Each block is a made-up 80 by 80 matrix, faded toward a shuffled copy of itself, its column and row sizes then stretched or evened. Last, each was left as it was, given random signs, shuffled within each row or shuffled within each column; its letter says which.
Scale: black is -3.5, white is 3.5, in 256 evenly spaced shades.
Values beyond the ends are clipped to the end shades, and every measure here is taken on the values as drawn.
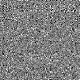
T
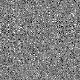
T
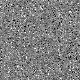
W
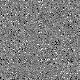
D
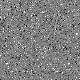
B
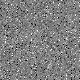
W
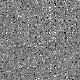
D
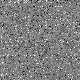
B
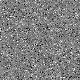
B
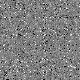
D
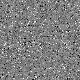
B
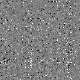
D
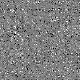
T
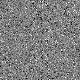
W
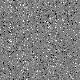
W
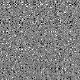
T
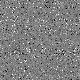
B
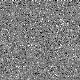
B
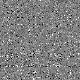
D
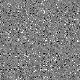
T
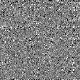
T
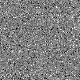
B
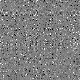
T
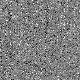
W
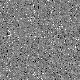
W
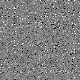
T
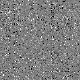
D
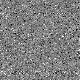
B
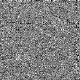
T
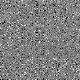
T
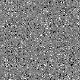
T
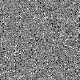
W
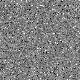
B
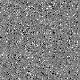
T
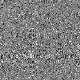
T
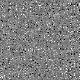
T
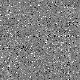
D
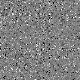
D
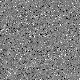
B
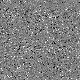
B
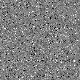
B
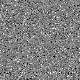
B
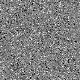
W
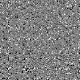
T
